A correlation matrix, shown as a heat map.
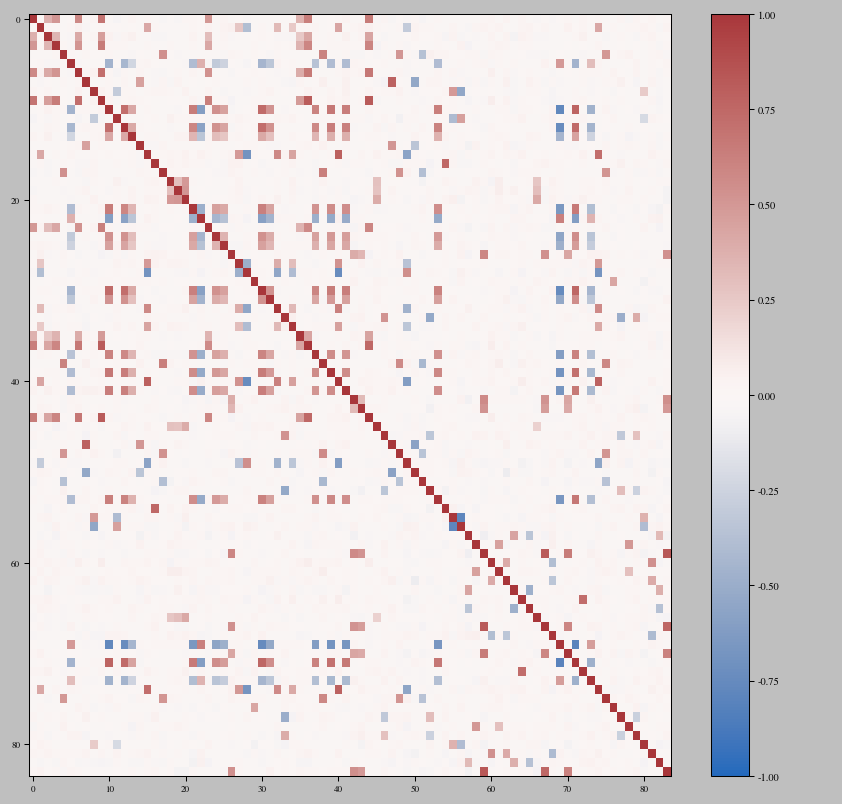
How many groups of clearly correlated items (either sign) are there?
15
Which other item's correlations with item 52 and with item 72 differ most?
64
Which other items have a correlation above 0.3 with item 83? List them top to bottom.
26, 42, 43, 59, 67, 70
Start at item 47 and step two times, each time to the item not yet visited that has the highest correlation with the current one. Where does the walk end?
14
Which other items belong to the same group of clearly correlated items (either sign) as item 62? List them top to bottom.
60, 68, 81
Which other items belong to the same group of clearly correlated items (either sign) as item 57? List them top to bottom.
63, 65, 82
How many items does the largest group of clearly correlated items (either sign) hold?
17
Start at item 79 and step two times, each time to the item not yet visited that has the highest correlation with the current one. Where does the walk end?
46
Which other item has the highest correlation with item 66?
20
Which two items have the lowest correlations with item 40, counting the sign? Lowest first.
28, 49
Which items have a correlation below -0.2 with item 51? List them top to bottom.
4, 17, 38, 48, 75
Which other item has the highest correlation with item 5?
69
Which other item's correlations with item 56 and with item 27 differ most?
55
